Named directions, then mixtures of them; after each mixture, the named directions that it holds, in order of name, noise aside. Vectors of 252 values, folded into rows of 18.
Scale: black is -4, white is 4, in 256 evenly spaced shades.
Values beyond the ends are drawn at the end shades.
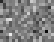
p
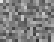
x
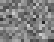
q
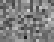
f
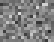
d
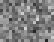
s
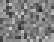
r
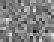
p, s, x.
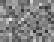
f, p, q.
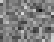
r, s, x.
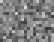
r, x.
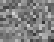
q.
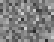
s.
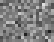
d, r.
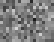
f, q.
